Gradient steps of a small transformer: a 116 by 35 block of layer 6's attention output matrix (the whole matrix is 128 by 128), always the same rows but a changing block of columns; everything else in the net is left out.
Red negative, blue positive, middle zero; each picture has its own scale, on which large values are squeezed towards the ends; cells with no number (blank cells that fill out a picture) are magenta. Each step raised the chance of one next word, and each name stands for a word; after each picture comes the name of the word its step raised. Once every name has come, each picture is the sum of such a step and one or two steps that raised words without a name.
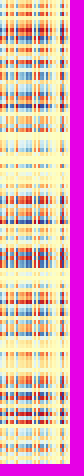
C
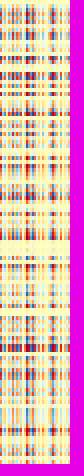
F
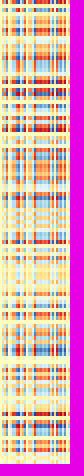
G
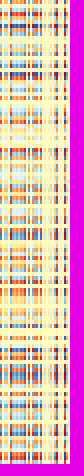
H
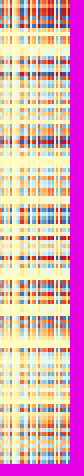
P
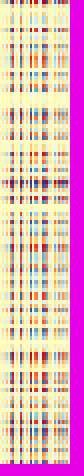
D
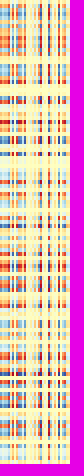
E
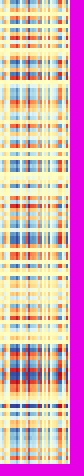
F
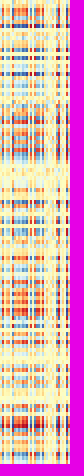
P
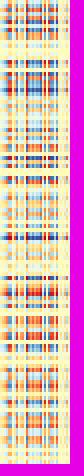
F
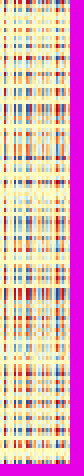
D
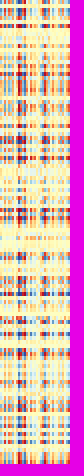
P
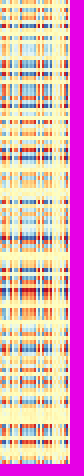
H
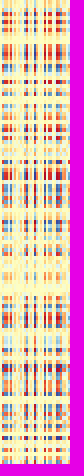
G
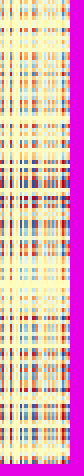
D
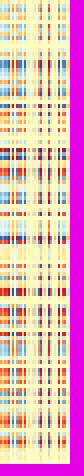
G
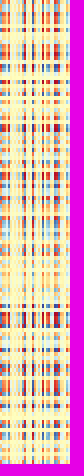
G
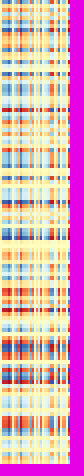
F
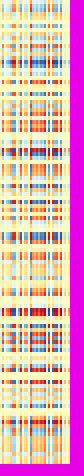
G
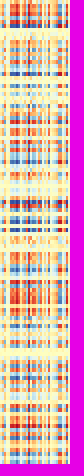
P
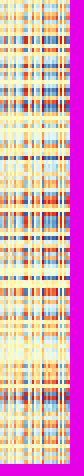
C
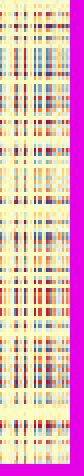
H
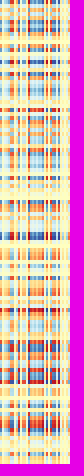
F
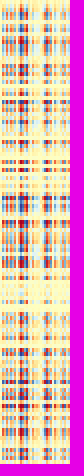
C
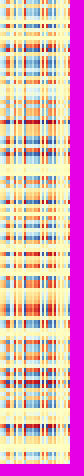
E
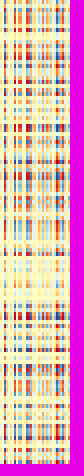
G
